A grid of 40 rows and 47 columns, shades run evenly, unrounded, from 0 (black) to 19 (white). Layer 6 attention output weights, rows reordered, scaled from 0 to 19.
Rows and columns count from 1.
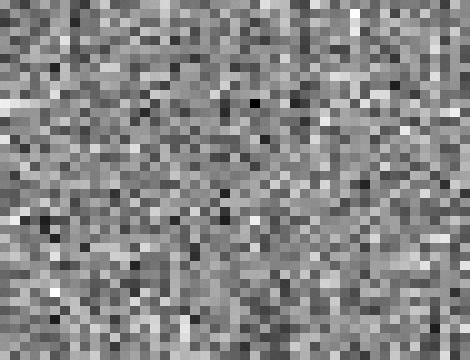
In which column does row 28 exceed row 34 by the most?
26
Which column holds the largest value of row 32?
33
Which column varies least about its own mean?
21
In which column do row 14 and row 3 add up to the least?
1
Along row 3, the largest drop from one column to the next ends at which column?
8
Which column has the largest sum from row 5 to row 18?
44
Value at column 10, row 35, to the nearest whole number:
5
